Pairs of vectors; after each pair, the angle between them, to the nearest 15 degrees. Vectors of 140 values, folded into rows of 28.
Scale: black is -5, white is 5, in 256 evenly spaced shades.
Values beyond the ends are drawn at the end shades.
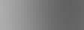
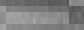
60 degrees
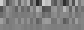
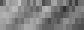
120 degrees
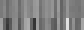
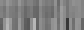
165 degrees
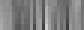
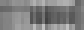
120 degrees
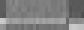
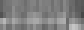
30 degrees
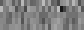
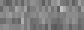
150 degrees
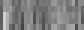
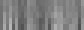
60 degrees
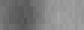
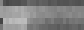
120 degrees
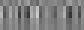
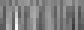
60 degrees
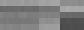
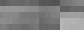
165 degrees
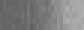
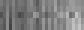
45 degrees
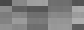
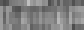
45 degrees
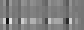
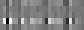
15 degrees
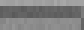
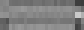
120 degrees
